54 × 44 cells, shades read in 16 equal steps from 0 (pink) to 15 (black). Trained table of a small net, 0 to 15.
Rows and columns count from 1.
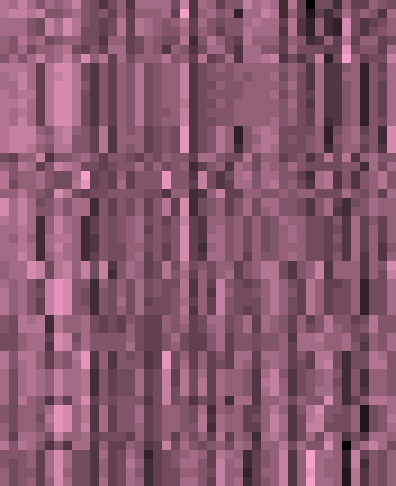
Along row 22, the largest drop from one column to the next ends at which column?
7
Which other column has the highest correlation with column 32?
35
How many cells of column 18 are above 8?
11
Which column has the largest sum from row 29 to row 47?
41
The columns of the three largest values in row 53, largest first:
39, 28, 17
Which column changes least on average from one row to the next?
18
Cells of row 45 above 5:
32
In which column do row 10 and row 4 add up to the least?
8
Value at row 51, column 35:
0
